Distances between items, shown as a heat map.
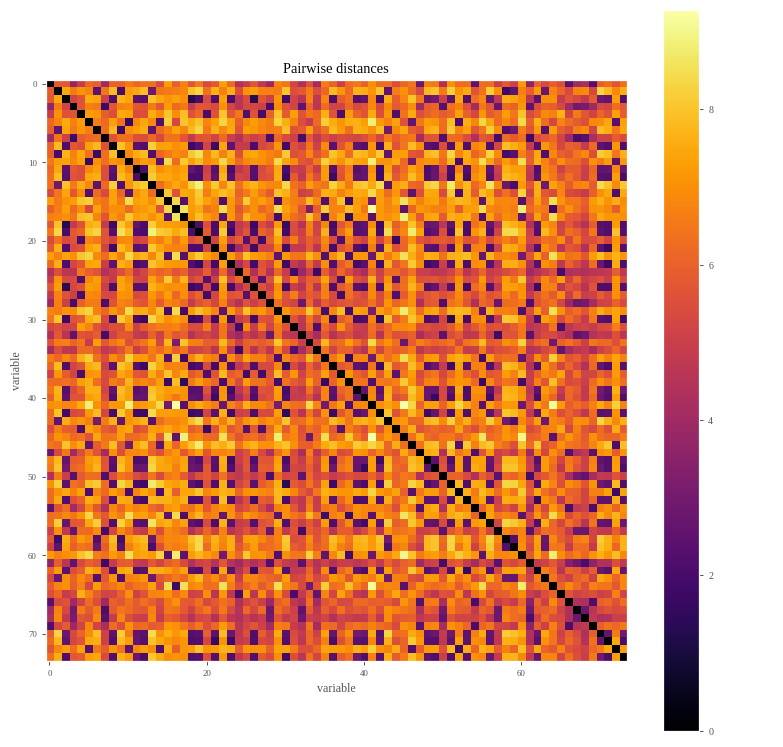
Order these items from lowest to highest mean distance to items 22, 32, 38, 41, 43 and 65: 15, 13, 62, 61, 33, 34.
15, 61, 34, 13, 62, 33
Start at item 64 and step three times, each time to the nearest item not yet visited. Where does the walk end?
33
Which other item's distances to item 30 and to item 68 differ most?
51
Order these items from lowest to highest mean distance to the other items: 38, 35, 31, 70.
70, 31, 38, 35
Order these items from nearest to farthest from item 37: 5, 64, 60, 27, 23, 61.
27, 61, 23, 64, 5, 60
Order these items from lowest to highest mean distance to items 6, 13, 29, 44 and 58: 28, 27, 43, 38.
43, 38, 27, 28
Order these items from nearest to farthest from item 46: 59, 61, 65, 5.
5, 59, 61, 65
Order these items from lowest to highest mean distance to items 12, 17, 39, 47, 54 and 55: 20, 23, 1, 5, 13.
23, 20, 1, 13, 5
